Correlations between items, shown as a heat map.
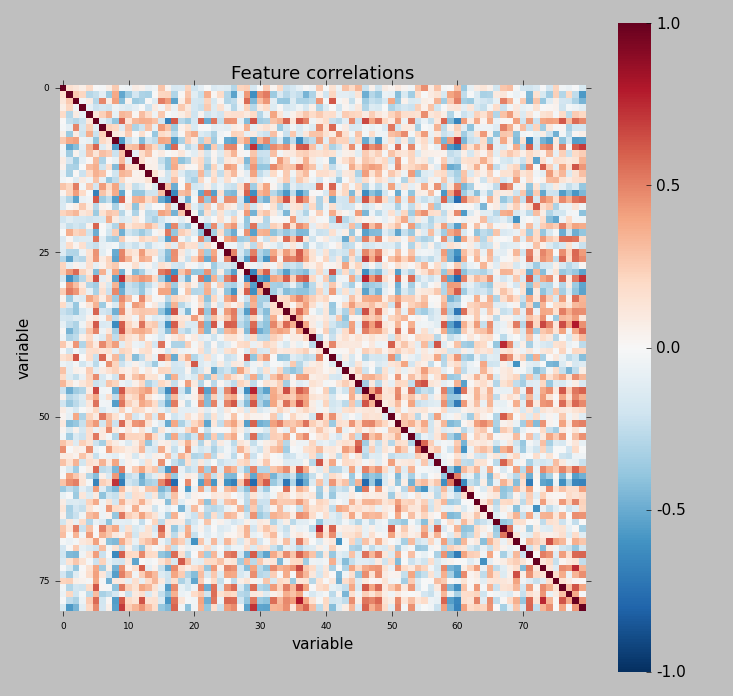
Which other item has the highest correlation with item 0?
55
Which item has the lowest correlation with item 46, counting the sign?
60
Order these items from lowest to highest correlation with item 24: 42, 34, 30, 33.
33, 34, 42, 30
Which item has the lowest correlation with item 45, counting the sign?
61
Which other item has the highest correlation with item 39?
67
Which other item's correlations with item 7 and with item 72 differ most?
64
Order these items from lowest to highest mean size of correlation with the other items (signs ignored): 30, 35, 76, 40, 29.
40, 35, 30, 76, 29
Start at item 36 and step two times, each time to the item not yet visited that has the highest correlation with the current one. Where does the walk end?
73
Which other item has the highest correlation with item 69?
74
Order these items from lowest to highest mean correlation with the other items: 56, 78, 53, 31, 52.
31, 56, 52, 53, 78
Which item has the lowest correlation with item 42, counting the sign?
69
